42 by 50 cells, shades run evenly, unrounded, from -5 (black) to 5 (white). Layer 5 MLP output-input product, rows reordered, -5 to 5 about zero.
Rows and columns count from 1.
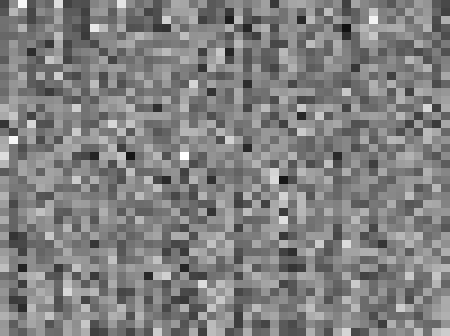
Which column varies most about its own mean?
21
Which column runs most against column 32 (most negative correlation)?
35
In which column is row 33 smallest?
27
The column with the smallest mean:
28
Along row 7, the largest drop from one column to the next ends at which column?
26
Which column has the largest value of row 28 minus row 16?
32
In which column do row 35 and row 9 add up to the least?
23
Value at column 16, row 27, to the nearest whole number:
-1
